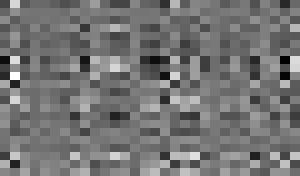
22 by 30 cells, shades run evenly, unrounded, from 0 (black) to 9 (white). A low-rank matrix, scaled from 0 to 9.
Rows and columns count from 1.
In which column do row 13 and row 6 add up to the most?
2
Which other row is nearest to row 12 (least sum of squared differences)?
5
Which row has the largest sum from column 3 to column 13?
20
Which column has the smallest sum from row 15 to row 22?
30
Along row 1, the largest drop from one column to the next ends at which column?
3
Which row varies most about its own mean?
8
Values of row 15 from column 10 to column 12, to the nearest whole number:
4 3 1
